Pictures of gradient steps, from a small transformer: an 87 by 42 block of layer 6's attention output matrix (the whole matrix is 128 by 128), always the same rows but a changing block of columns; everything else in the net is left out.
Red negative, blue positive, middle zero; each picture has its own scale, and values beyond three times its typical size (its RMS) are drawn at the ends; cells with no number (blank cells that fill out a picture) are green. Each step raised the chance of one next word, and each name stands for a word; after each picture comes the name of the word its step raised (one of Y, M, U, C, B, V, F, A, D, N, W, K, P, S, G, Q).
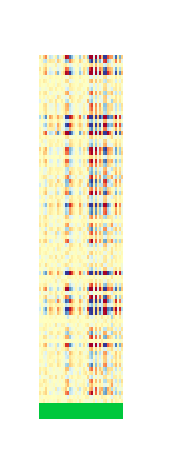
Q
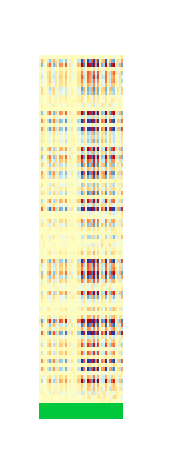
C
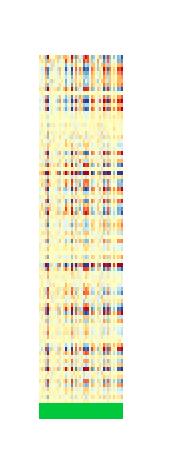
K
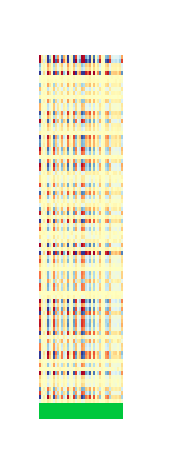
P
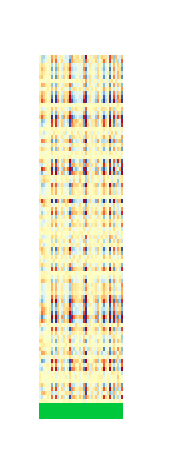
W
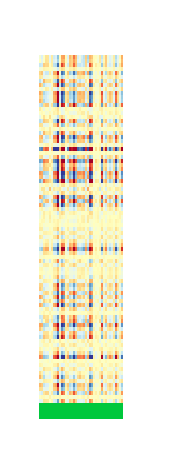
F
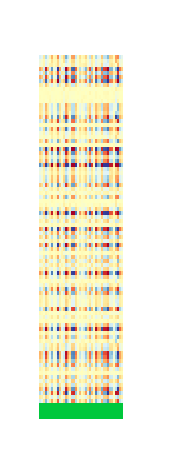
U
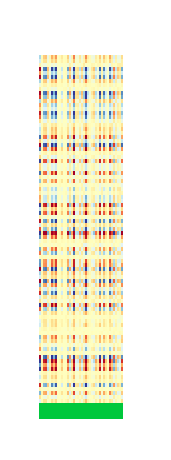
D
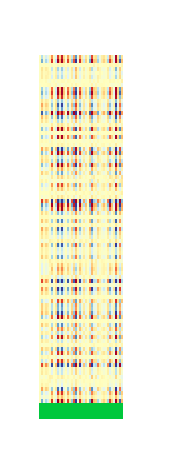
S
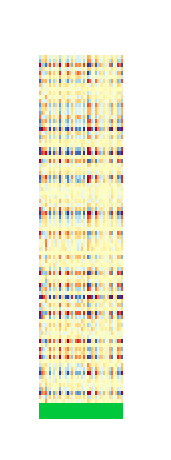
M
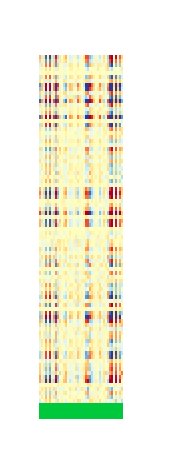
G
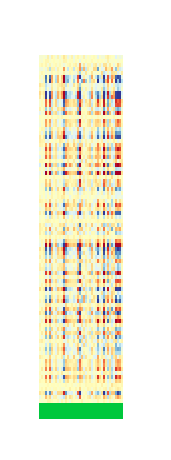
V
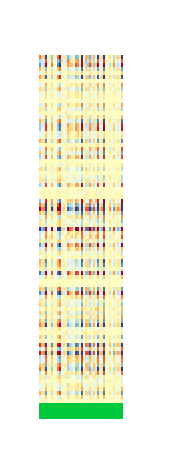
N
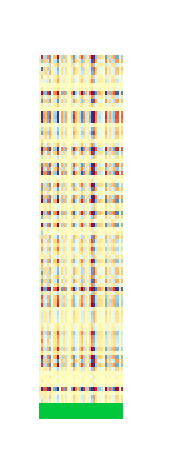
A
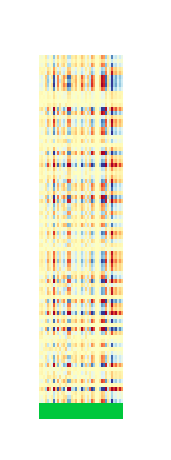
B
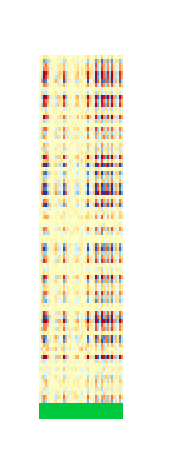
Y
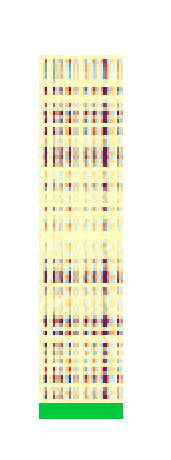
C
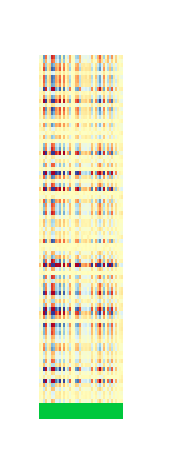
K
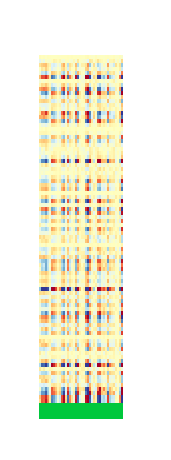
B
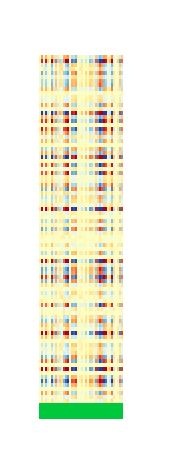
C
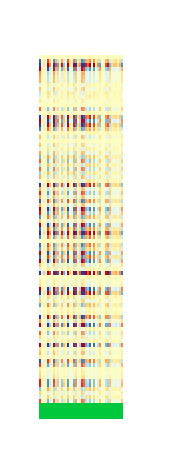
N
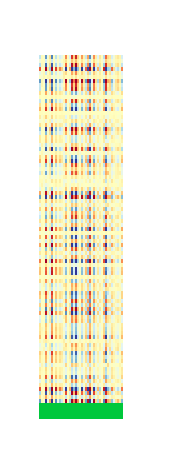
U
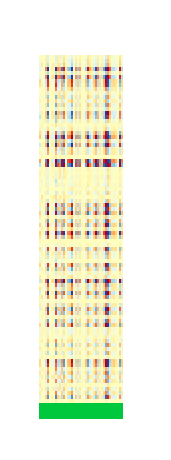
D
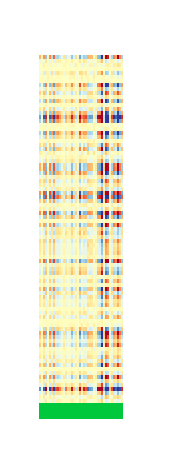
A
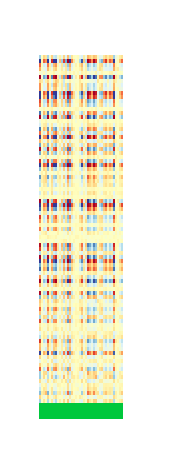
S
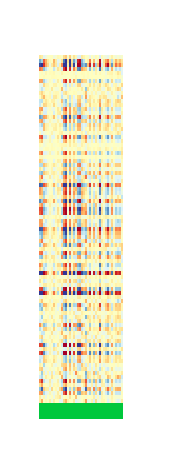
N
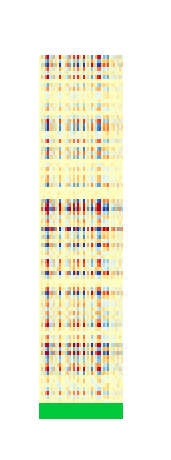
N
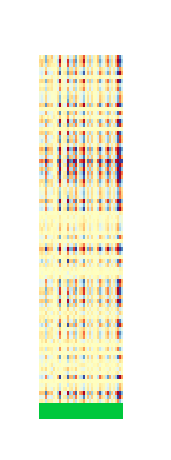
F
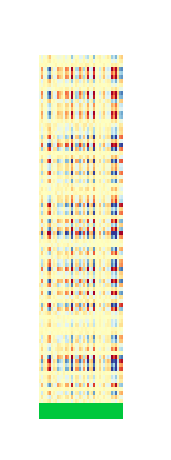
D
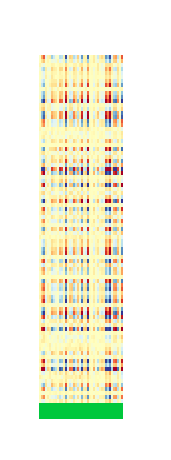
W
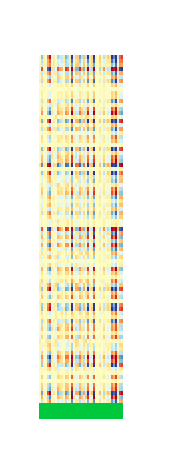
U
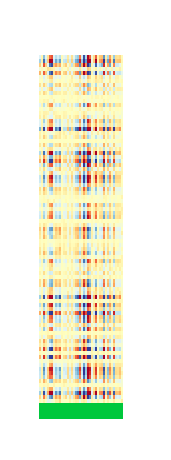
M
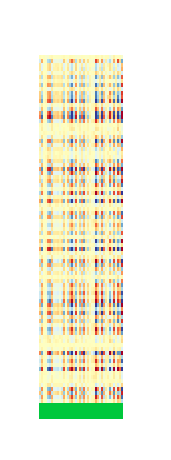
W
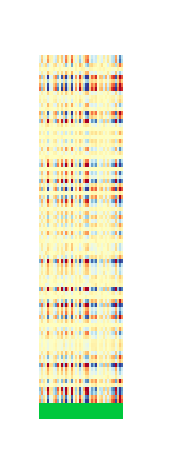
B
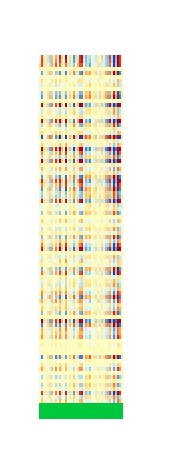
F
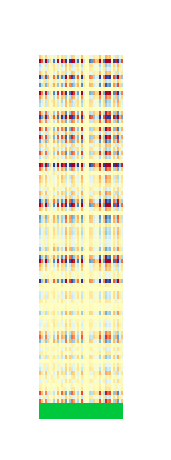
S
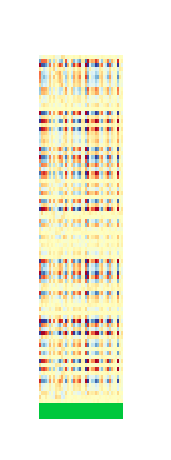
C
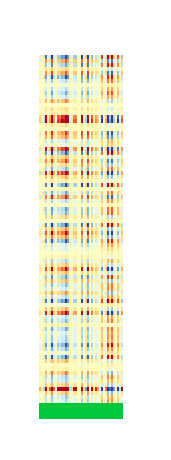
A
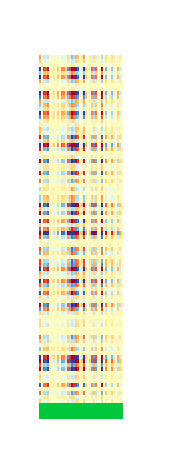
D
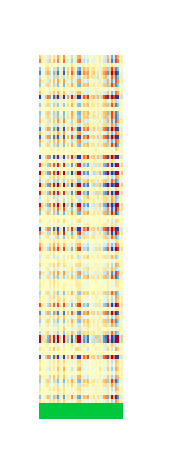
Y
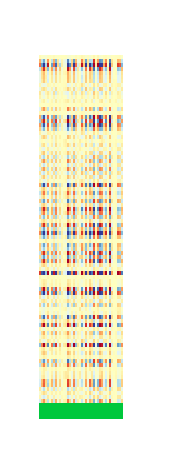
N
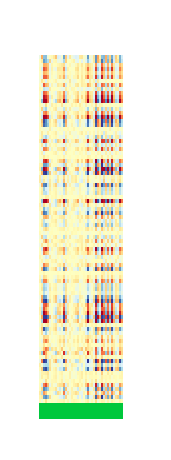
W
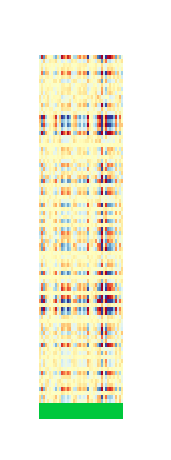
Q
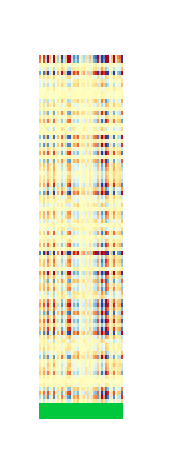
P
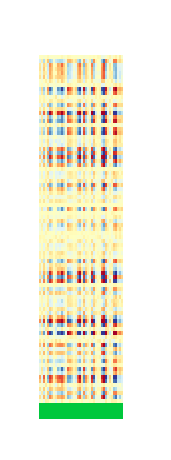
C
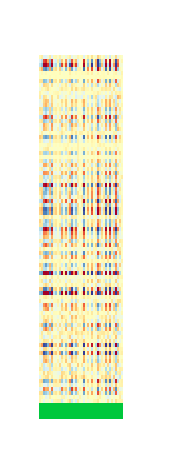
N
